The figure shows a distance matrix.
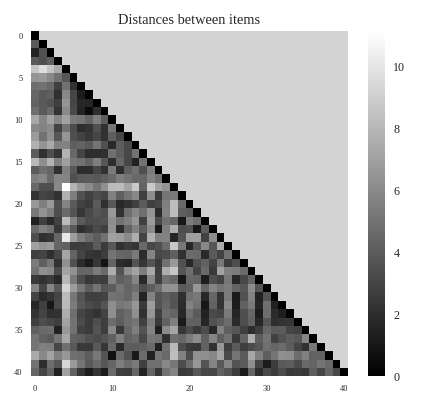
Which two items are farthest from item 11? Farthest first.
18, 24
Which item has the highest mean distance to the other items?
4
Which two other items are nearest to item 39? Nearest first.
30, 1
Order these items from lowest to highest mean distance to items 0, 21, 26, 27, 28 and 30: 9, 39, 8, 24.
9, 8, 39, 24
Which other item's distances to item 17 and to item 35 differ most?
28
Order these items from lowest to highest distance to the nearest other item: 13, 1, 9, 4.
9, 13, 1, 4
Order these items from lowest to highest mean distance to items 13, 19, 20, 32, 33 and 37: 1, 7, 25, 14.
7, 14, 25, 1
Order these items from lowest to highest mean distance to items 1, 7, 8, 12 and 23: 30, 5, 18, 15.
5, 30, 15, 18
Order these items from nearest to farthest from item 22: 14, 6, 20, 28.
14, 6, 28, 20
